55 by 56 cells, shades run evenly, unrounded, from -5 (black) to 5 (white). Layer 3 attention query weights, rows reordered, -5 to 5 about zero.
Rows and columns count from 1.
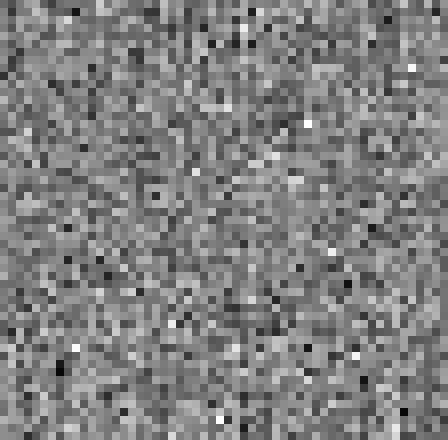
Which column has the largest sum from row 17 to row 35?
32
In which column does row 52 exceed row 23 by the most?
28
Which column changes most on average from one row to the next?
16
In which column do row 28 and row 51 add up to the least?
27
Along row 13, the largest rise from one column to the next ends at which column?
29
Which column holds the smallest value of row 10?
1
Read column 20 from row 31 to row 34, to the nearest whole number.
0 -2 0 0
